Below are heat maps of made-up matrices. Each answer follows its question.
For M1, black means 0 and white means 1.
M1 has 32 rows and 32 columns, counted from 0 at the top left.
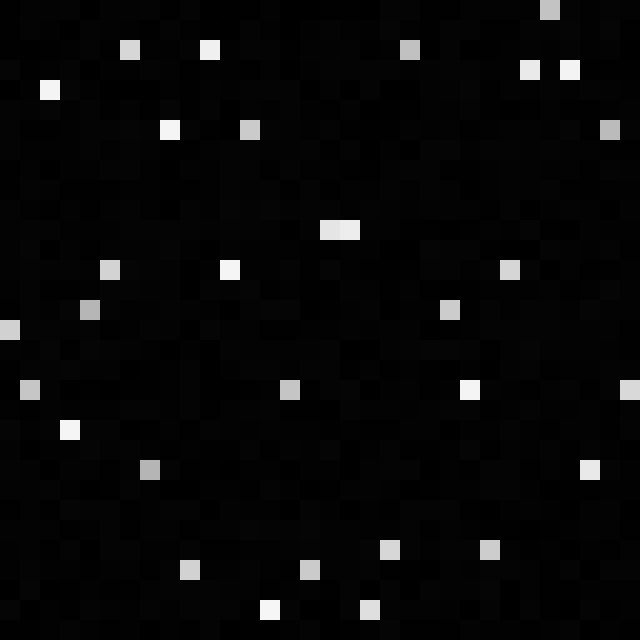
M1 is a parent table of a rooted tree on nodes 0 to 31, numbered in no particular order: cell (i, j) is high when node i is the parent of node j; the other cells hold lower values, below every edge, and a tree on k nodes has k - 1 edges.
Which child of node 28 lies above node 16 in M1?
15
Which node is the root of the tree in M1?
21
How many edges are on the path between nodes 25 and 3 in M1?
8
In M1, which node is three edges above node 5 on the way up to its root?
6
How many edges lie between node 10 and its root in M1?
6
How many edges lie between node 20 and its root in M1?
6
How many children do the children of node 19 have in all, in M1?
2
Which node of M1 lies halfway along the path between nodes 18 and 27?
11
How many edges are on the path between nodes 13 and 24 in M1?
5
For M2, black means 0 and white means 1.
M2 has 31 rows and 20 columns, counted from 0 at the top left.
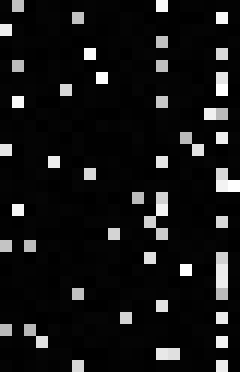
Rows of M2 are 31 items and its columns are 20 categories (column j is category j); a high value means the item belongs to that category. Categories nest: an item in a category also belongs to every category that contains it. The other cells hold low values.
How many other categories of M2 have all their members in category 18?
10
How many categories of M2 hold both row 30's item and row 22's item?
1
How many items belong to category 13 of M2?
10
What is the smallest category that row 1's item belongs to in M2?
6
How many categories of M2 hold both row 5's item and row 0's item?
2
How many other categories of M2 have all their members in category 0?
2
